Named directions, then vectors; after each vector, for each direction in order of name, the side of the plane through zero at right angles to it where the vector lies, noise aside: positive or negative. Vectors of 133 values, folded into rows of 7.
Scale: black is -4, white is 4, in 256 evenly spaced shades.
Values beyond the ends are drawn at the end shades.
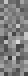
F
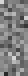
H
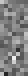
positive, positive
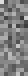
negative, positive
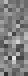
positive, positive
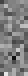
negative, negative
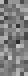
negative, positive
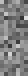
negative, positive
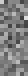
negative, positive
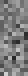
negative, negative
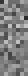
positive, negative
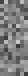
positive, negative
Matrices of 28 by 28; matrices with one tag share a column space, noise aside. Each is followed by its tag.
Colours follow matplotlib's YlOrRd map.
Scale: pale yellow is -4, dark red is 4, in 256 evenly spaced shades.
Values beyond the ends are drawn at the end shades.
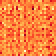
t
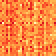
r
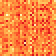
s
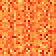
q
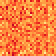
t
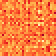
r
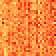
r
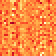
r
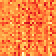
r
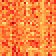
r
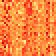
r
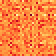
s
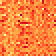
s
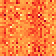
s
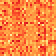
r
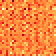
t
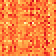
r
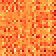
q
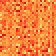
q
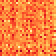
q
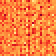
s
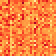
s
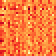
t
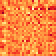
t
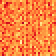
r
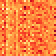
t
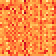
t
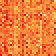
s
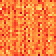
t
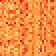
r
